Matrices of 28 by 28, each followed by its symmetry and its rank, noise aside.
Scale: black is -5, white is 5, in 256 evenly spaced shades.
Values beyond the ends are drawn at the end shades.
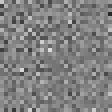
symmetric, rank four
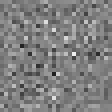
antisymmetric, rank six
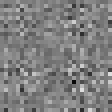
no symmetry, rank three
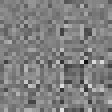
no symmetry, rank three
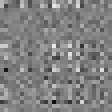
no symmetry, rank three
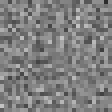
antisymmetric, rank six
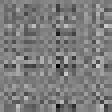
no symmetry, rank three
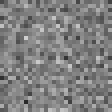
no symmetry, rank six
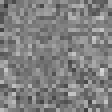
no symmetry, rank six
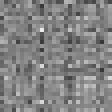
no symmetry, rank three
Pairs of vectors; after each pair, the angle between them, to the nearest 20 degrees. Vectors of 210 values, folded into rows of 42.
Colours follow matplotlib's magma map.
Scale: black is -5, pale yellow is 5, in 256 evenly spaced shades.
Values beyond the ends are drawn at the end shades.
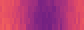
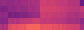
120 degrees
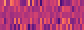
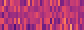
40 degrees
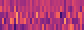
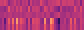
80 degrees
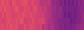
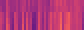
120 degrees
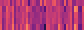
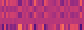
80 degrees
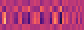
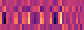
160 degrees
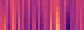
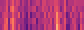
40 degrees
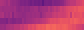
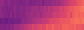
20 degrees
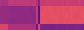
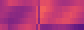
40 degrees
